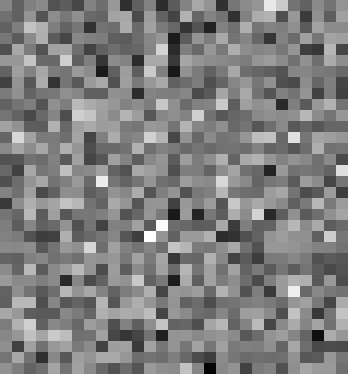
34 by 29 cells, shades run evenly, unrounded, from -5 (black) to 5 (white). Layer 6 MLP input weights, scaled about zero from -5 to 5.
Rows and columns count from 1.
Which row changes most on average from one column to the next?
20
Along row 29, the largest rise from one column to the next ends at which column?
25
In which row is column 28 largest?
22
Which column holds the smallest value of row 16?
23
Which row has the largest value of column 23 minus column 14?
1
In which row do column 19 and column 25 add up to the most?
27
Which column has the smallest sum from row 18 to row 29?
4
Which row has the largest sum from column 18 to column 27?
13
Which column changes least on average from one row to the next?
21
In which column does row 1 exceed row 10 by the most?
24
